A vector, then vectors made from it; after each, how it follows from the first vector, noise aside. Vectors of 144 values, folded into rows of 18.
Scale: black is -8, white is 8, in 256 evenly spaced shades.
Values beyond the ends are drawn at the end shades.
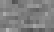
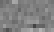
negated, partly zeroed.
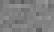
reversed, shrunk.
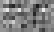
wrapped around, negated, scaled up.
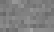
negated, shrunk.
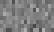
sign-scrambled.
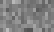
sign-scrambled.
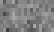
sign-scrambled.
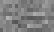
wrapped around.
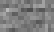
wrapped around.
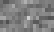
wrapped around.
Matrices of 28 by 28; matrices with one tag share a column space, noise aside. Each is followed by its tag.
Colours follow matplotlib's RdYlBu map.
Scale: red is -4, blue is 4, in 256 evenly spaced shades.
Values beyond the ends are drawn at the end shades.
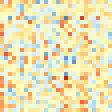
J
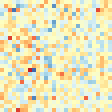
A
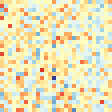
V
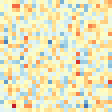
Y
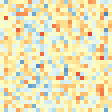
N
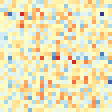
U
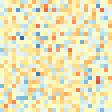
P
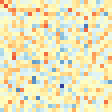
U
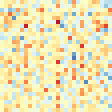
U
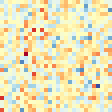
A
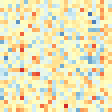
A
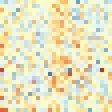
A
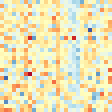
V
